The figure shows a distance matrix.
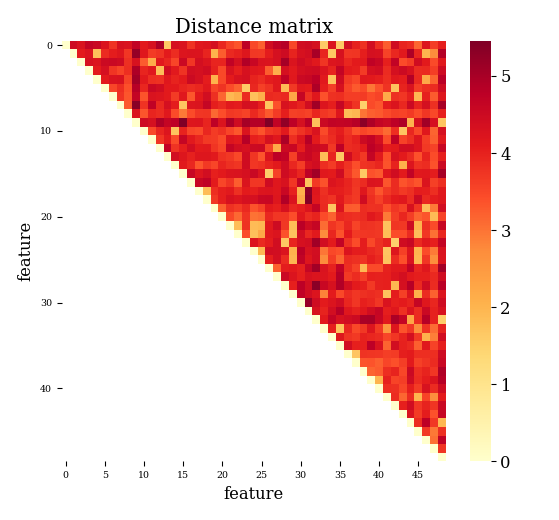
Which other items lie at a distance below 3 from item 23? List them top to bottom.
5, 28, 42
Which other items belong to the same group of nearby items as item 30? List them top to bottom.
17, 18
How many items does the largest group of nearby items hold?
8
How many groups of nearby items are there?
14
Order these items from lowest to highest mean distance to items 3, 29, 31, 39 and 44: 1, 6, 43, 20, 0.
6, 20, 43, 0, 1
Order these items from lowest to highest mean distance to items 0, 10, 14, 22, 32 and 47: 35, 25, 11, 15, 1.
25, 35, 11, 1, 15
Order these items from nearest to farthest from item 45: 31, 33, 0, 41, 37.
41, 33, 0, 37, 31
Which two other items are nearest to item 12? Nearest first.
3, 27
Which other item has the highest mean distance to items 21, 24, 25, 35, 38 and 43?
9
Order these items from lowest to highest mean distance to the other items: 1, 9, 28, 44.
1, 44, 28, 9
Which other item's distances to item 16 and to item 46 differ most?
31
